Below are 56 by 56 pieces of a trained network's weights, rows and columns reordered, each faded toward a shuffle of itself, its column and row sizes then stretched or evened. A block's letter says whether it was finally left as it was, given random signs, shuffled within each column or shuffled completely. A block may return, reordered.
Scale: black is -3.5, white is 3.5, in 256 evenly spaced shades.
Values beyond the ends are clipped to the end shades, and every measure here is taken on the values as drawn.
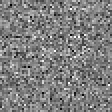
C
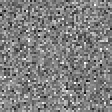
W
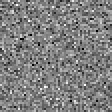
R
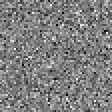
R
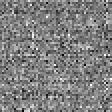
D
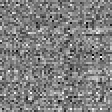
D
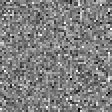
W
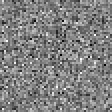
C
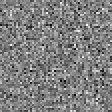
C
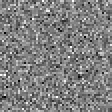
R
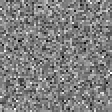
R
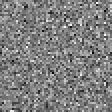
W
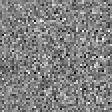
C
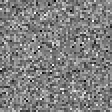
R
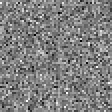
R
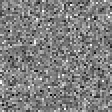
R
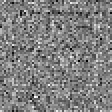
D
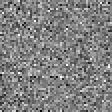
C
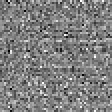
D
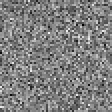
W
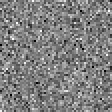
R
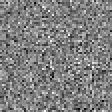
D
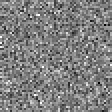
R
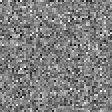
C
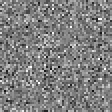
C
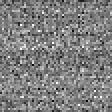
D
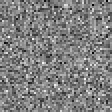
R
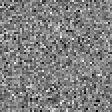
R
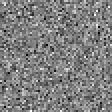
R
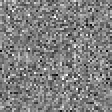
C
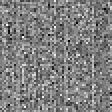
W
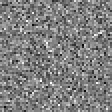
R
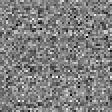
D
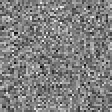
D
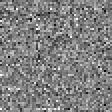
C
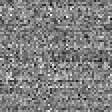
D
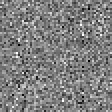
W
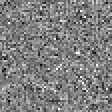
D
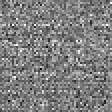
D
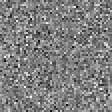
W
